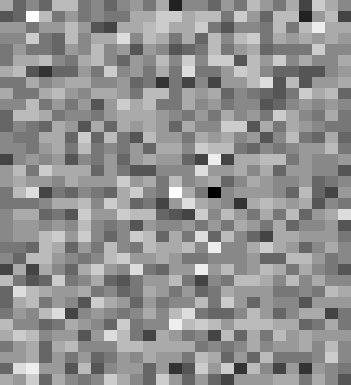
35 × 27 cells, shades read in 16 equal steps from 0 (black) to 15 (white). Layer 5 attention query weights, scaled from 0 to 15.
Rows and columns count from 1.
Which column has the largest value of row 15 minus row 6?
19
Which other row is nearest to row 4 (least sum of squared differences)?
32
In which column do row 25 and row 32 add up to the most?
11
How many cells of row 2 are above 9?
13
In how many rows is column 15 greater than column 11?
15
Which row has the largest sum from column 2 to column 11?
22
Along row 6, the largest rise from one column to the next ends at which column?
20
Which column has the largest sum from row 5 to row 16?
17
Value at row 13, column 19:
8
